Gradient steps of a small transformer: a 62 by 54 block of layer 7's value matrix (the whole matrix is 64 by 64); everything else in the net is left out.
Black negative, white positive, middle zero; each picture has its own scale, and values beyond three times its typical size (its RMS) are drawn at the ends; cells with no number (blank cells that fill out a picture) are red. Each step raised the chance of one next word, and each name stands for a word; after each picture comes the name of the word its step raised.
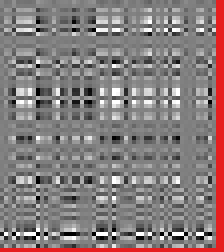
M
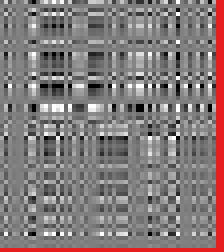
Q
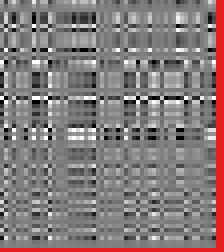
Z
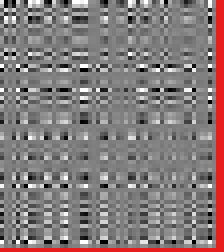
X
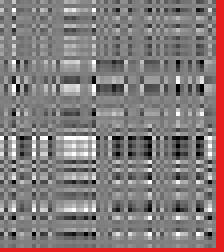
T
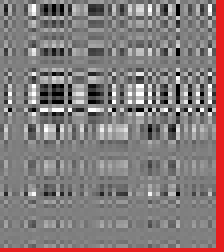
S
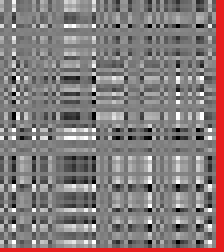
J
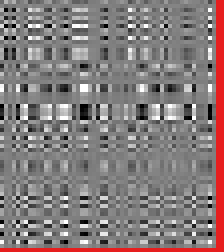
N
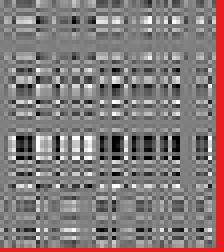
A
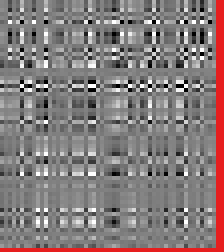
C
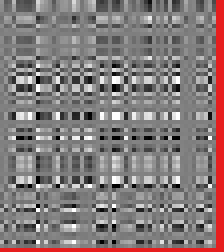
J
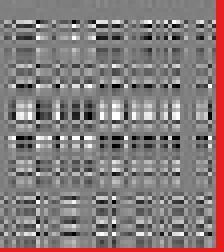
N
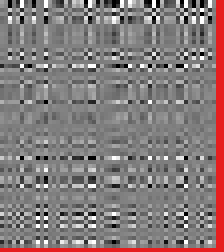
X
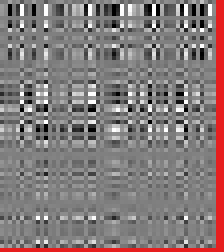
S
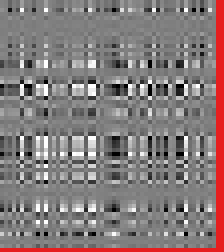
T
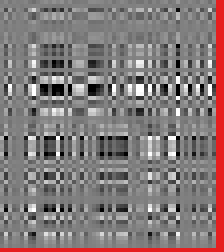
T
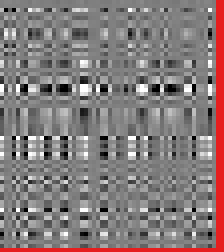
T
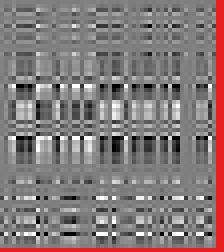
Q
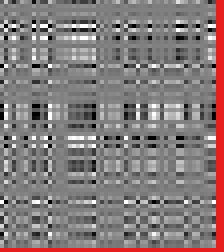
N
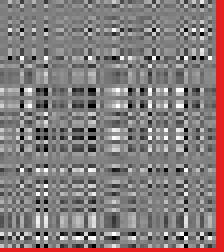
M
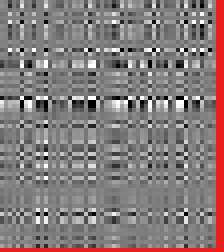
Z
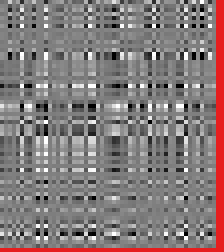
Q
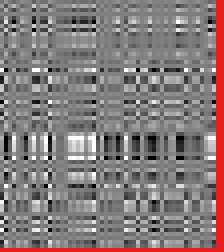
A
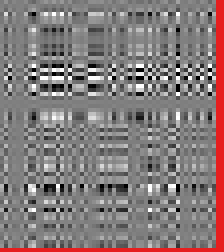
J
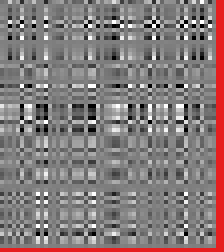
N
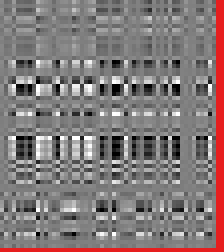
T
